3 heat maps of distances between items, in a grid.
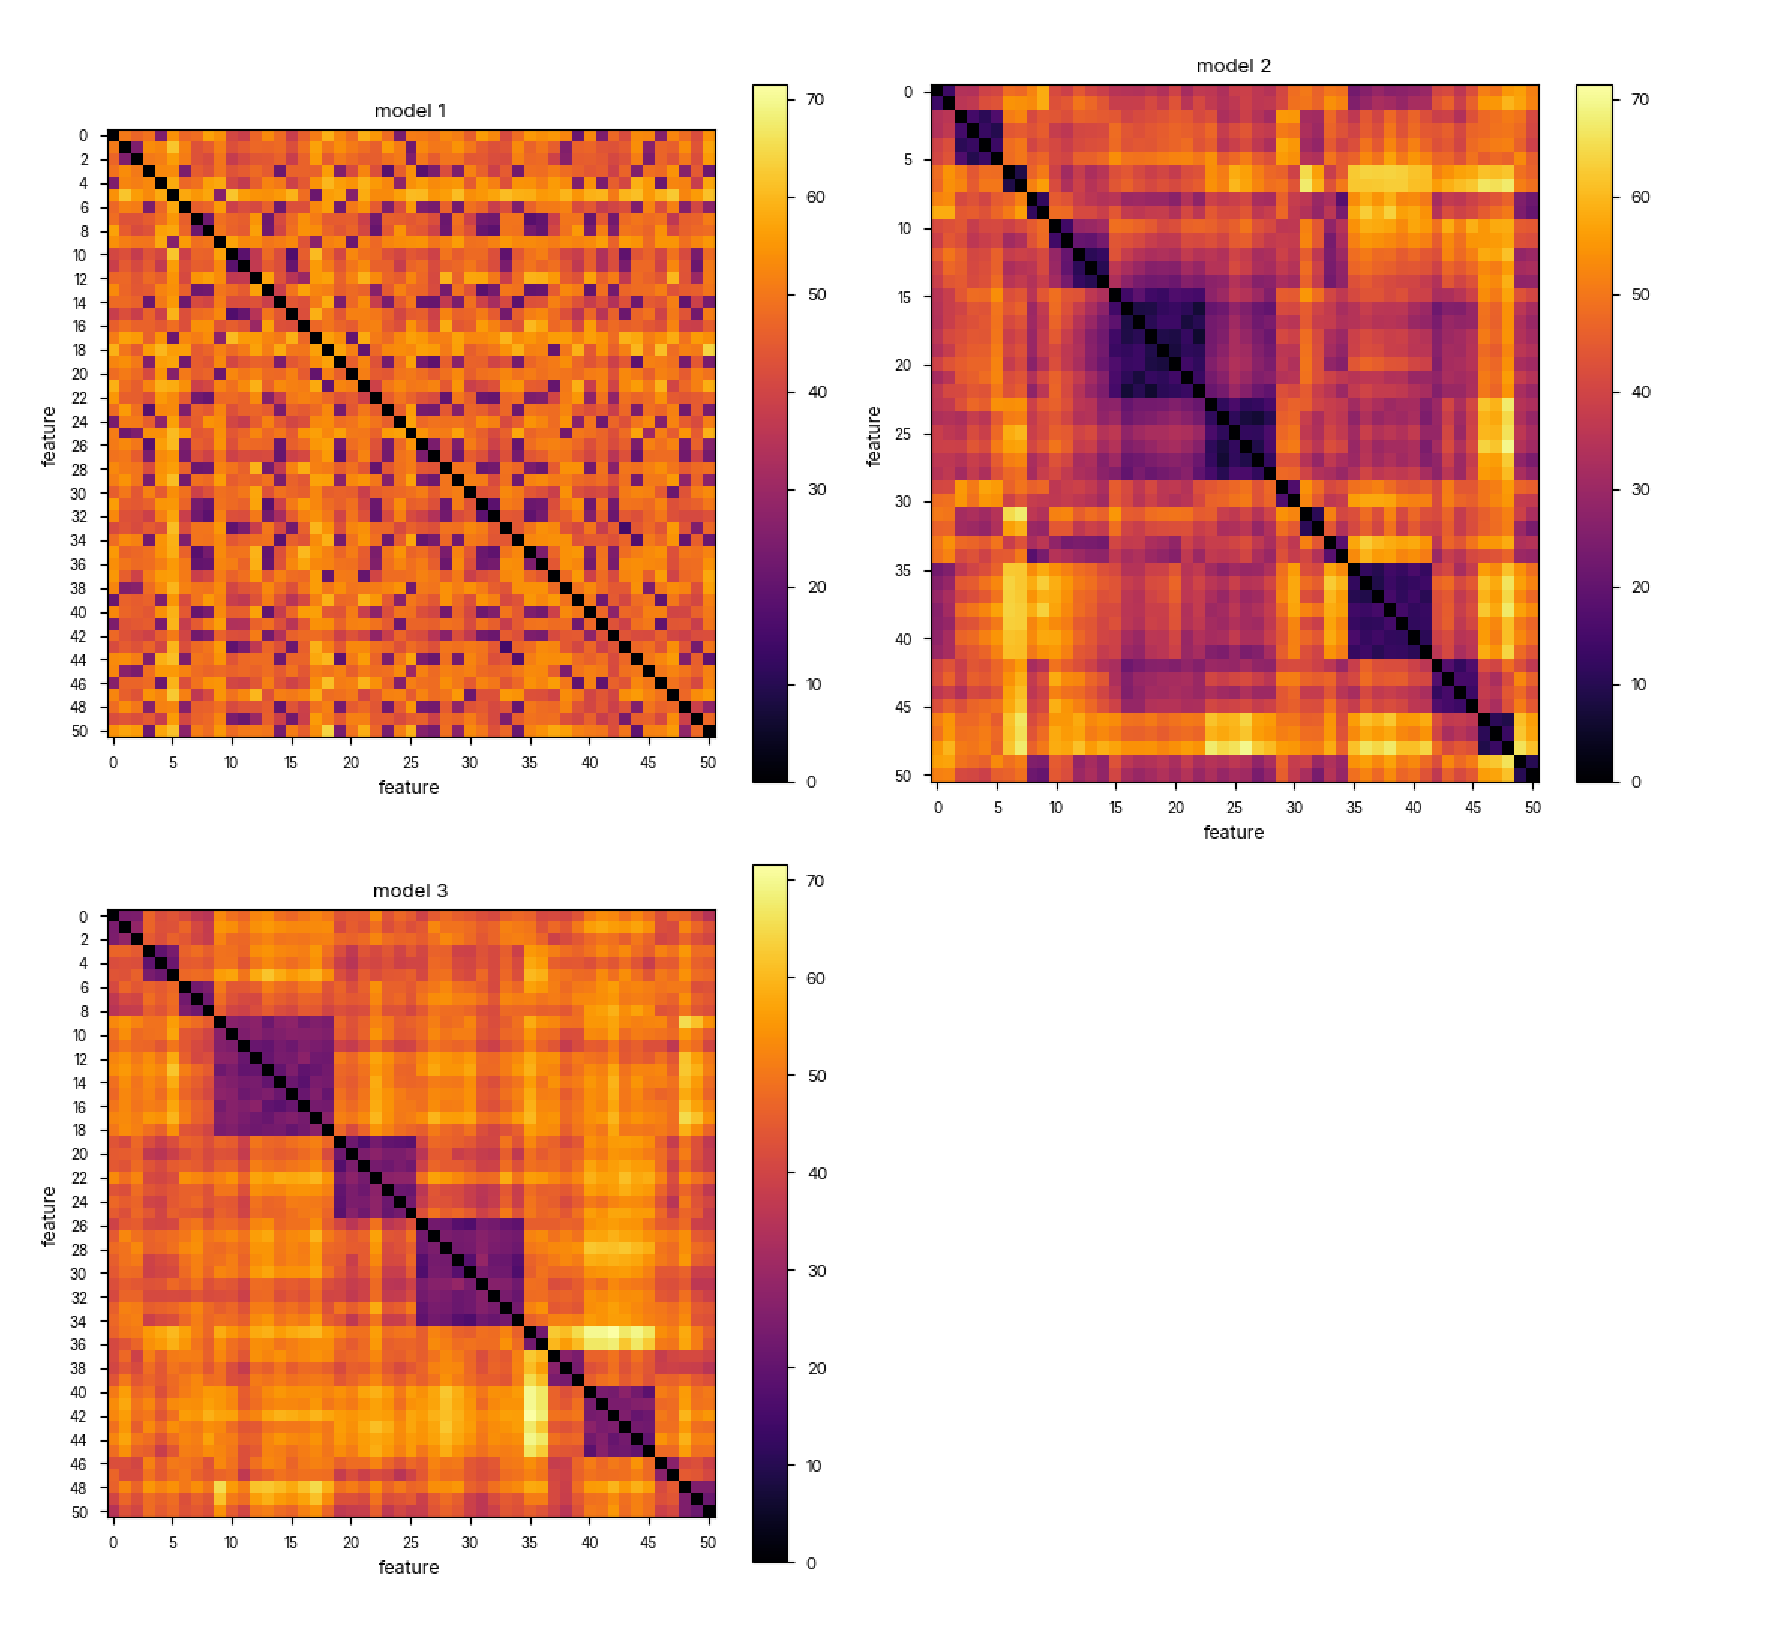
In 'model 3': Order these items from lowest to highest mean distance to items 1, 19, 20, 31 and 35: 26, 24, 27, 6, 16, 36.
24, 26, 36, 27, 6, 16
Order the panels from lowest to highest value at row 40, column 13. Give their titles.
model 1, model 2, model 3
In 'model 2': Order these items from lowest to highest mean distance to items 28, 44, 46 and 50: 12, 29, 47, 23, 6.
23, 47, 12, 29, 6
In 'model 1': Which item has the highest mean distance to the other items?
5
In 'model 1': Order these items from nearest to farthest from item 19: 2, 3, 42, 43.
3, 42, 43, 2
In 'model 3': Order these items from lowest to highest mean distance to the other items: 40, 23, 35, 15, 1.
23, 15, 1, 40, 35
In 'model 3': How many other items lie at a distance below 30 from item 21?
6
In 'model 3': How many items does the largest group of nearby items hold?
10
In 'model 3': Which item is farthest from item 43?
35
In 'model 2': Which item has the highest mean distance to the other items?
48
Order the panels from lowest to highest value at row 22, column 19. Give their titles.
model 2, model 3, model 1
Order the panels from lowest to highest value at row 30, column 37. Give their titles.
model 1, model 3, model 2
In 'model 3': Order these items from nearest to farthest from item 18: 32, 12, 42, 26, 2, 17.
12, 17, 32, 26, 2, 42
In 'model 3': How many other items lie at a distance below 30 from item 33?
8
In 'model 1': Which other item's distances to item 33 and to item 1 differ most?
43
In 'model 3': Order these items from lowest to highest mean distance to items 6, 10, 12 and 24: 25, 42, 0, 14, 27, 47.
14, 25, 47, 0, 27, 42
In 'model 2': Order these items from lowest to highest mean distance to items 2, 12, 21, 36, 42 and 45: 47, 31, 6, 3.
3, 31, 47, 6
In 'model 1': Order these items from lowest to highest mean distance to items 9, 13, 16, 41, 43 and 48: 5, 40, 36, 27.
27, 40, 36, 5
